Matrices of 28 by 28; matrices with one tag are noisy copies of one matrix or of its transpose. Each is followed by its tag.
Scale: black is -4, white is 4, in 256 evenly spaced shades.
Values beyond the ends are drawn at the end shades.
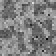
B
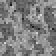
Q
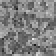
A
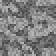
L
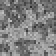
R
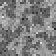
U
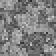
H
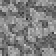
L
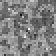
A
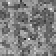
A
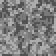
A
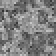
H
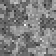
R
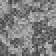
H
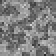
U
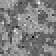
H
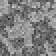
H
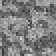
L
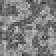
U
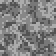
B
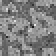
L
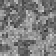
R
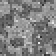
H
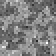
U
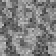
L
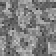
L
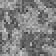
H
